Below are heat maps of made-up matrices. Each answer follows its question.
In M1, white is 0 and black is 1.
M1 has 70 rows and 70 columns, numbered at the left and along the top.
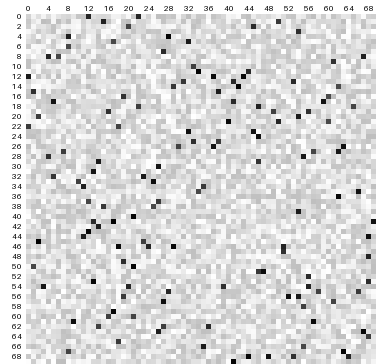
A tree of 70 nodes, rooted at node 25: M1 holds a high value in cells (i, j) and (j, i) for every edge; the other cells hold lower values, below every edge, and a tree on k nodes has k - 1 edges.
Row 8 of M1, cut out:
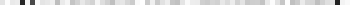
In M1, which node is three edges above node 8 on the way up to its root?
55
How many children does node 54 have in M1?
3
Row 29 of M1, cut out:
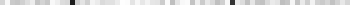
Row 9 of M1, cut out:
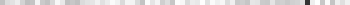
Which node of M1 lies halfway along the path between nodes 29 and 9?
27
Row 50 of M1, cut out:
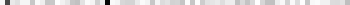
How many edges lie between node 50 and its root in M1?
4
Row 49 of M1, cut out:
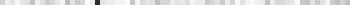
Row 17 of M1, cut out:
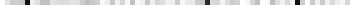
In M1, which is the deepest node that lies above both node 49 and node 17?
19
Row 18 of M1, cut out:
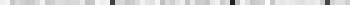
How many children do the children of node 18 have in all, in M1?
3
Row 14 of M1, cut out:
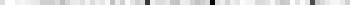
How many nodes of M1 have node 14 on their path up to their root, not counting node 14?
8
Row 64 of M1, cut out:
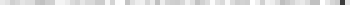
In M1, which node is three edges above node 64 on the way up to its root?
13
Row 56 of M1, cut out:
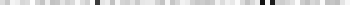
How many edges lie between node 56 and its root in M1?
9
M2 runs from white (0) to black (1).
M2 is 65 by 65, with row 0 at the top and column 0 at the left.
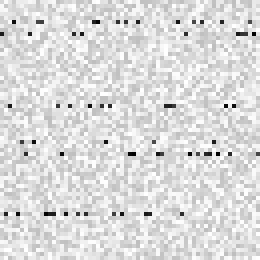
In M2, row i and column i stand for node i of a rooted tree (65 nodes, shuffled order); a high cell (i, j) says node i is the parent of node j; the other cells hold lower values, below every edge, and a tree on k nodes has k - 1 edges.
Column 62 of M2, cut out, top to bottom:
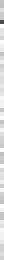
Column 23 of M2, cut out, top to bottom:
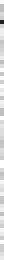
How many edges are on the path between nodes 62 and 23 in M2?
2
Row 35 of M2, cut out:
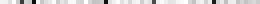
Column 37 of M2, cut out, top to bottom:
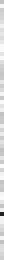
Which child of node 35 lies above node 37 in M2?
53
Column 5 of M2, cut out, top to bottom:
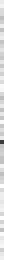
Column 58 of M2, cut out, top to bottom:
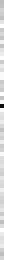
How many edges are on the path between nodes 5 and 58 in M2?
3
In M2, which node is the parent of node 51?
38
